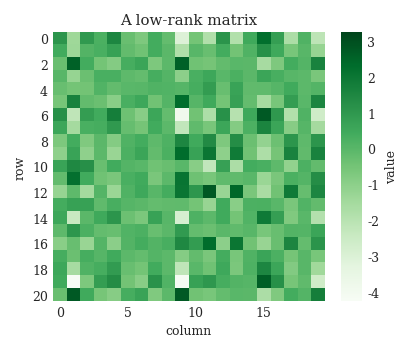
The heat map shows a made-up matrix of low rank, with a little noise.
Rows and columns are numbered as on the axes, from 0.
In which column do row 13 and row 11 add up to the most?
1
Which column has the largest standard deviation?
9
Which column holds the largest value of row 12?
11
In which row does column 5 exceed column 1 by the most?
19
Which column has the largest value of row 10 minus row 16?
2
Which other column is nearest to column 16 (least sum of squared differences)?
7
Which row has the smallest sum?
6
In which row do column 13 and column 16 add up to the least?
10
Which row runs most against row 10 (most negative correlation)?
4
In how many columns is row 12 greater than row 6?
10
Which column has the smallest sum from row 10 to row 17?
15
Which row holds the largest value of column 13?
12
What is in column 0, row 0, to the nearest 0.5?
1
